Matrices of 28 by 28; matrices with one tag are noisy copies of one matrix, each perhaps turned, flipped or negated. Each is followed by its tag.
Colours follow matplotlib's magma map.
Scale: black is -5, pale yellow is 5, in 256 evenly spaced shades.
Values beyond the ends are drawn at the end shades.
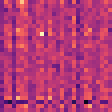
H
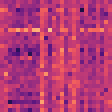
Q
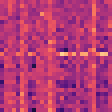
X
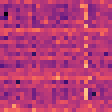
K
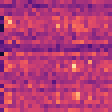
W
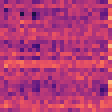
W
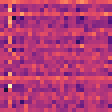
H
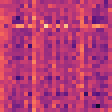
K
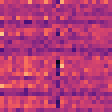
X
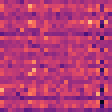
H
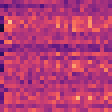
W
